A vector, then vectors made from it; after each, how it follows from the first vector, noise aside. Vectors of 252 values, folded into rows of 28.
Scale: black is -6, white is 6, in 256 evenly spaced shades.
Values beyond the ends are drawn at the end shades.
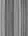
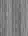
wrapped around, shrunk.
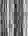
reversed, scaled up.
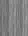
wrapped around, shrunk.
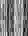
reversed, negated, scaled up.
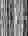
reversed, negated, scaled up.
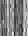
reversed, scaled up.
